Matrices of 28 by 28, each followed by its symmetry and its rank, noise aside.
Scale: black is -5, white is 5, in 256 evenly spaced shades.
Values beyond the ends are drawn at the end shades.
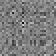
symmetric, rank three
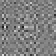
no symmetry, rank three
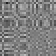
antisymmetric, rank two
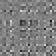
symmetric, rank two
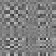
no symmetry, rank two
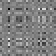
symmetric, rank one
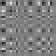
symmetric, rank one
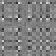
symmetric, rank one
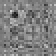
symmetric, rank three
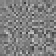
no symmetry, rank three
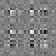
symmetric, rank one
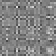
no symmetry, rank three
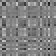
symmetric, rank one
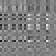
no symmetry, rank one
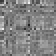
symmetric, rank three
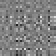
antisymmetric, rank two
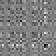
symmetric, rank two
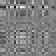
no symmetry, rank one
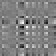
symmetric, rank one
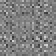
no symmetry, rank two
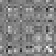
symmetric, rank two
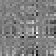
no symmetry, rank two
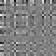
antisymmetric, rank two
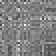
symmetric, rank three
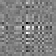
symmetric, rank one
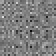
symmetric, rank three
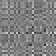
symmetric, rank two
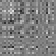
symmetric, rank two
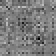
symmetric, rank three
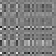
no symmetry, rank one
